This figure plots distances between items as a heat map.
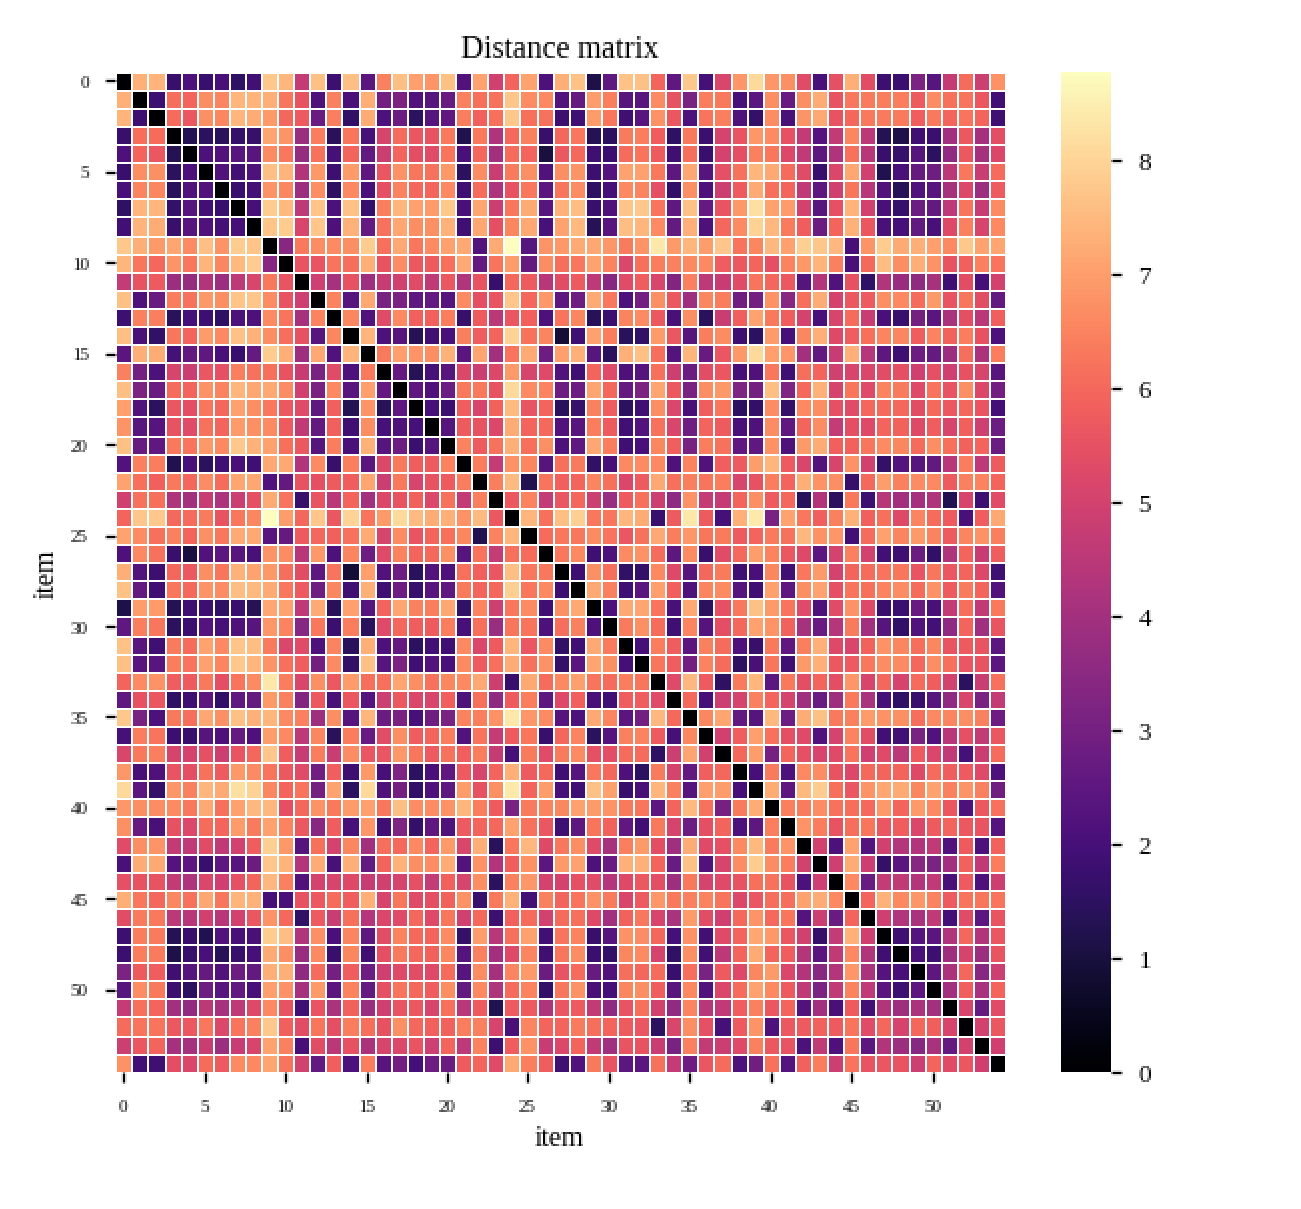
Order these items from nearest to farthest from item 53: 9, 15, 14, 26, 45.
15, 26, 14, 45, 9
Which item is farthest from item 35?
24
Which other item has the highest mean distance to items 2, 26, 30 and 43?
9
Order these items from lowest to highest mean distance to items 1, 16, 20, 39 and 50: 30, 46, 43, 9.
30, 46, 43, 9
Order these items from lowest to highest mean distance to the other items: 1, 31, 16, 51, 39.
16, 51, 31, 1, 39
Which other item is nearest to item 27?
14
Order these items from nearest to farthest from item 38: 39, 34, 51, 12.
39, 12, 34, 51
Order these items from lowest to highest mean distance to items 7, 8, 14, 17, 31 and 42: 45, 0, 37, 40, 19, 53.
19, 53, 0, 37, 45, 40
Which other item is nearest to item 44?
23
